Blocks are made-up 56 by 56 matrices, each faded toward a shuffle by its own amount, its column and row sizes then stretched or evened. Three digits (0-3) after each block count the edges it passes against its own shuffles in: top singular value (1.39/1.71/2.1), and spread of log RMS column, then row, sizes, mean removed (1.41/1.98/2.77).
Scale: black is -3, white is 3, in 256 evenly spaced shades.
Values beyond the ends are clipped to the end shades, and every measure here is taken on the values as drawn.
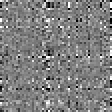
3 3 2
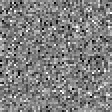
0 0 0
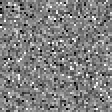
0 0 0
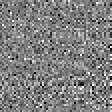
3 1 1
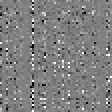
2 3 1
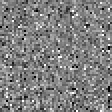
0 2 1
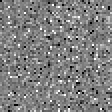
0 1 0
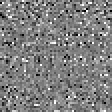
0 1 2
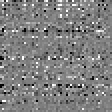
2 2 3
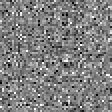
2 0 0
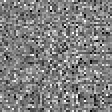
2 2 0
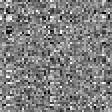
3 2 2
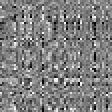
3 3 2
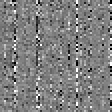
2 3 0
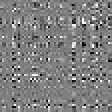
3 3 3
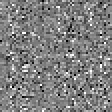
1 2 0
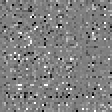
0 2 2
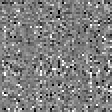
1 2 1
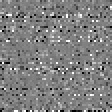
0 0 3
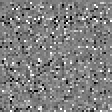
0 1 2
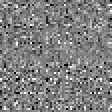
2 2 2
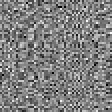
3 1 0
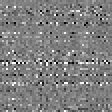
3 1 3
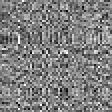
3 2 1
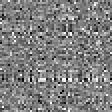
3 1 2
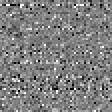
2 0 2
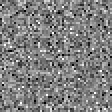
2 0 0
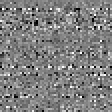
1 1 3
